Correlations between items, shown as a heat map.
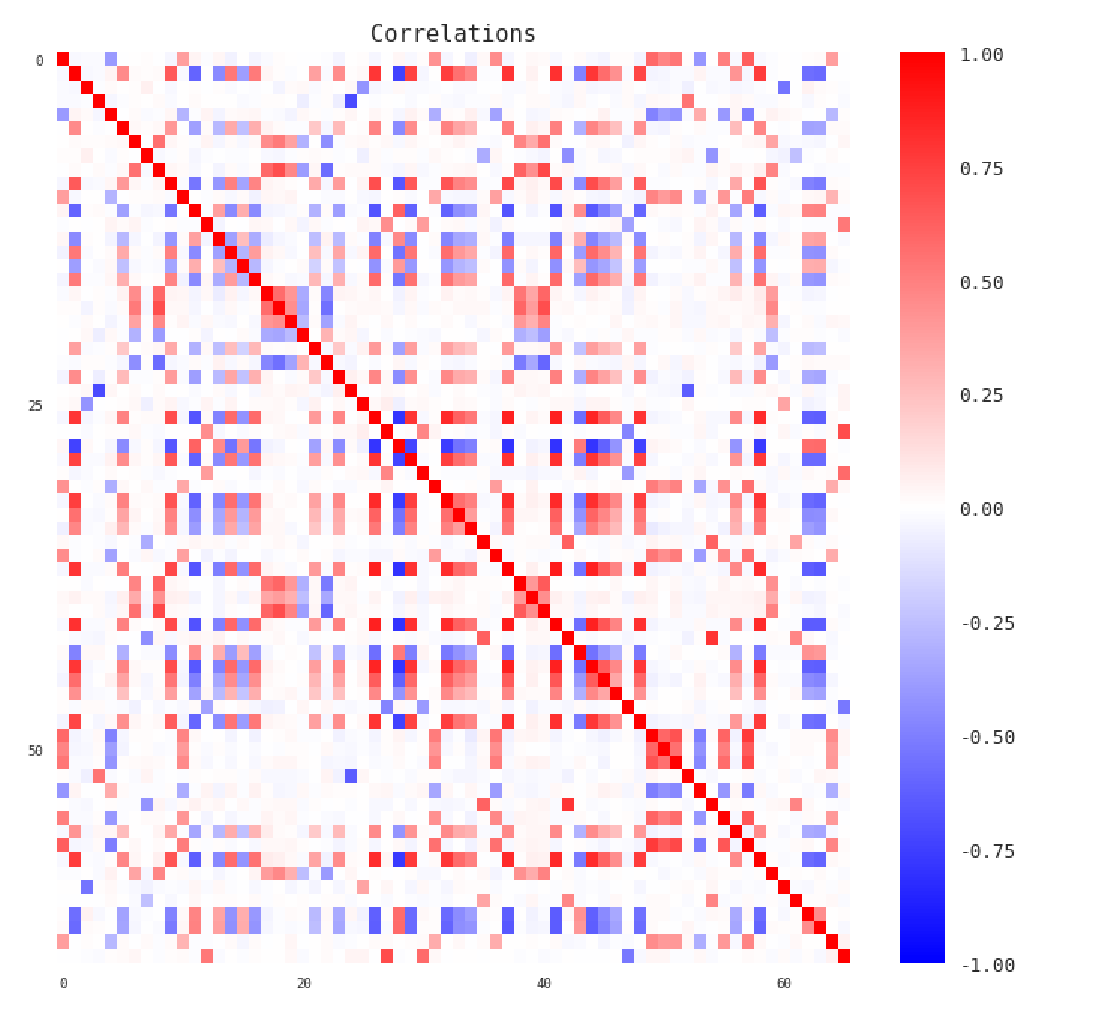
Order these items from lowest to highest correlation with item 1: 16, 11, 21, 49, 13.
11, 13, 49, 21, 16
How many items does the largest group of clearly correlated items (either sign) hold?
27
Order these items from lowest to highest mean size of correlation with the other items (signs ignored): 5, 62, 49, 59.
59, 49, 5, 62
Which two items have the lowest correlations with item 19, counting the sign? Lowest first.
22, 20
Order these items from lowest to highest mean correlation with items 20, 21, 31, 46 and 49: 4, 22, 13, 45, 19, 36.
4, 13, 19, 22, 45, 36
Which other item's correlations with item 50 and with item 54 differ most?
42
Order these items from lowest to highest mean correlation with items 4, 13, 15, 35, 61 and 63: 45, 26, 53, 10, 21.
26, 45, 21, 10, 53
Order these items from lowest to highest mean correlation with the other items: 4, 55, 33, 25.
4, 25, 55, 33
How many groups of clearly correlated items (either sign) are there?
7
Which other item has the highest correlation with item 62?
28
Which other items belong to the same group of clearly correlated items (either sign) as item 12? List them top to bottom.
27, 30, 47, 65
